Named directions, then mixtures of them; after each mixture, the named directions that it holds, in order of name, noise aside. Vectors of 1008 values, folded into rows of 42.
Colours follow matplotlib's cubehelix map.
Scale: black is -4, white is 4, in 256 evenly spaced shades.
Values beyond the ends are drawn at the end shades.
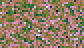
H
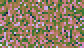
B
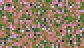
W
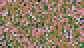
B.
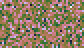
W.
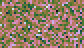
H.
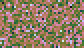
H, W.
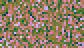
B.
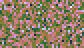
W.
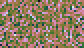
B.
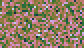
H.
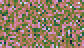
B, W.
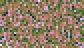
B.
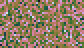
B.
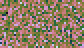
B, W.
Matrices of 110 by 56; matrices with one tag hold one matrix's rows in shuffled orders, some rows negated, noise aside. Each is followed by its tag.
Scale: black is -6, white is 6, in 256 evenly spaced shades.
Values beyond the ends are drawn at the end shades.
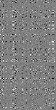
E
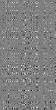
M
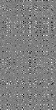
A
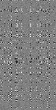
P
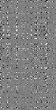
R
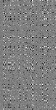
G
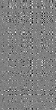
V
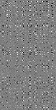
A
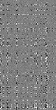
R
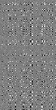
V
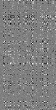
G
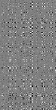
V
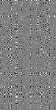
P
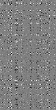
P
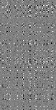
A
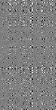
V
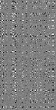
E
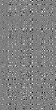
V
